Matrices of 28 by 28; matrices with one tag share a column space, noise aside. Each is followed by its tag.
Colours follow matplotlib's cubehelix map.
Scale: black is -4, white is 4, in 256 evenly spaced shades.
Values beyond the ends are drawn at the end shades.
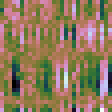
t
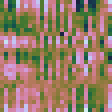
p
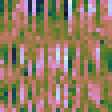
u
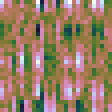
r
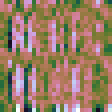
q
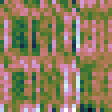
q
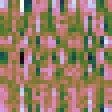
p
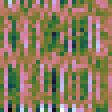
q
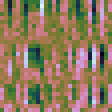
u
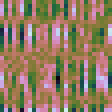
t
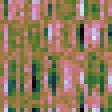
t
